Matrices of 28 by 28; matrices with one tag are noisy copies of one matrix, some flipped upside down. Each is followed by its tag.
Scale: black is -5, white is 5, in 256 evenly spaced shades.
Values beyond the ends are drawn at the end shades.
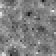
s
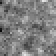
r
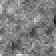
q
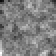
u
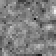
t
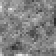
q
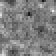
s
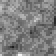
q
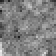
u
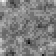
s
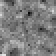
s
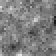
q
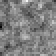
r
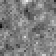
r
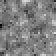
r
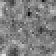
s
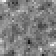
s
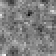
s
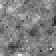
q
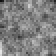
u
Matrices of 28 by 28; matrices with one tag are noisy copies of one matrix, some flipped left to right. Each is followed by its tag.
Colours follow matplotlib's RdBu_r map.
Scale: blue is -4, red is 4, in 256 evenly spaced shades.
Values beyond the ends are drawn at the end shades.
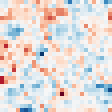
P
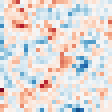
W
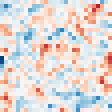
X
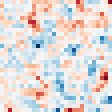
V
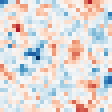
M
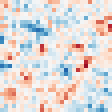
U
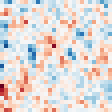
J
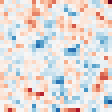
V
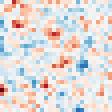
W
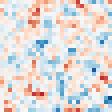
V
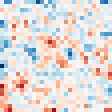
J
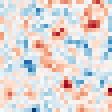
W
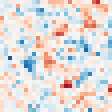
W
